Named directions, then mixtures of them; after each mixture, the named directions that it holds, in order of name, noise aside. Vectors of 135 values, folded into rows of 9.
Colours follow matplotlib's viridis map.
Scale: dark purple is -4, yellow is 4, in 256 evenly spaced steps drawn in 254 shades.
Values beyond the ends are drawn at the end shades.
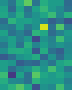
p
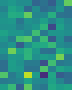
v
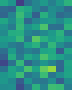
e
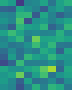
e.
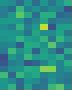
e, p, v.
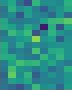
p.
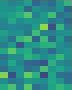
p, v.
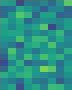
e, v.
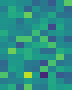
v.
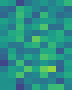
e.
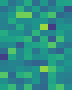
e, p, v.
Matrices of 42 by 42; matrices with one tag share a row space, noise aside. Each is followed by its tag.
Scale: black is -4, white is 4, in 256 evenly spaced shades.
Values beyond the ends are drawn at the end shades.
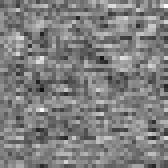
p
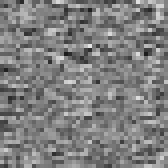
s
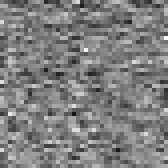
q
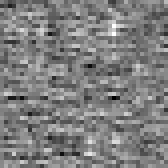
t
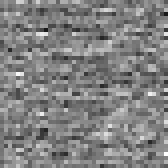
p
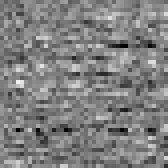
p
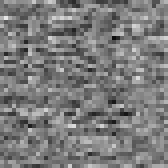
t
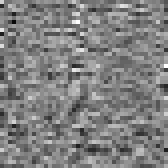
q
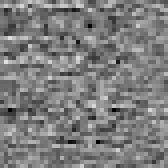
t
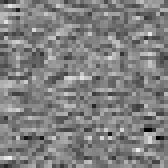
s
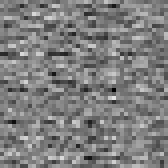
t
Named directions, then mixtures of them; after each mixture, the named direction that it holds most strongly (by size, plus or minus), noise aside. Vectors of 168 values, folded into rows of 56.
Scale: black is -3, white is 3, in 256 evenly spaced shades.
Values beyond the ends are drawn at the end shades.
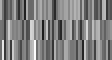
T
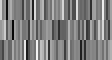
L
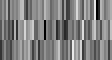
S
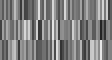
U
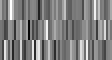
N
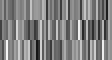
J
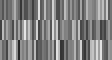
U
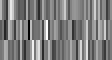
N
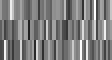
N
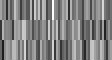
U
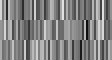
L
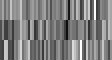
S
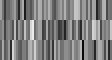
T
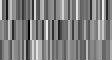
L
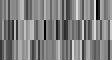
S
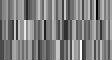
S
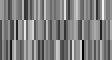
S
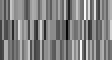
S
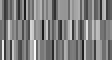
T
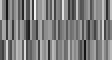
L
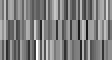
J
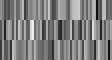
T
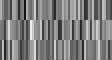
T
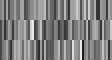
S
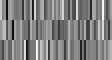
L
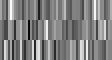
N
